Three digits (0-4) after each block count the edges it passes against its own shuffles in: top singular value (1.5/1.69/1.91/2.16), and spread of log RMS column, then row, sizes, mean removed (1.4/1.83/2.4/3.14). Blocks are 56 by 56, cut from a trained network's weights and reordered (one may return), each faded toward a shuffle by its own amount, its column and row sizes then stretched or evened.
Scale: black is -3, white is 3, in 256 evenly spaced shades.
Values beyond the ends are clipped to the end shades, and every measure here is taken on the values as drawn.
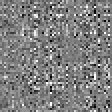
3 4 2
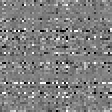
2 2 4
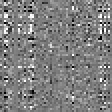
4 4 3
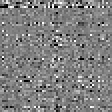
1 2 4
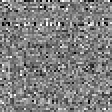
2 1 3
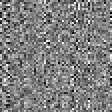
4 3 1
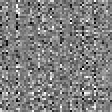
2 4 0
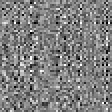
4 3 2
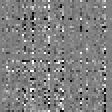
1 4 3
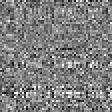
4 1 3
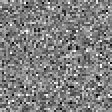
0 0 1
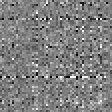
2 3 2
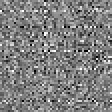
3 1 3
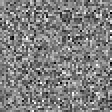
3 1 1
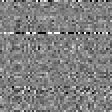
3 0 3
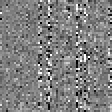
1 4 0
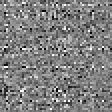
1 2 3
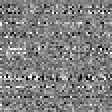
1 1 4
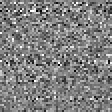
0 0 3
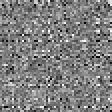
3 1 3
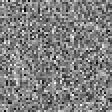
2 0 0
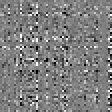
2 4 3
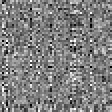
4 3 1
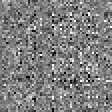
1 3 1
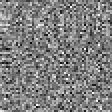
3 1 0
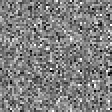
0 3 0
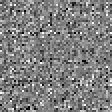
0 2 2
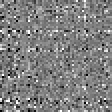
1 3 3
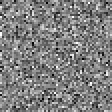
0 1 0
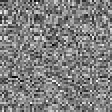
4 0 1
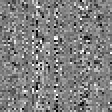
0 4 1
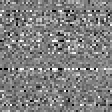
2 0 4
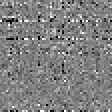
2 2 3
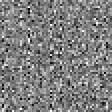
2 3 0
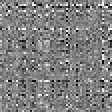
4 3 3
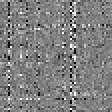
3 3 2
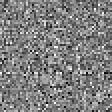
2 1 0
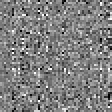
2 3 2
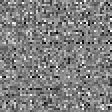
0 2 3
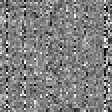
1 4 0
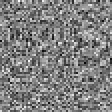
4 0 1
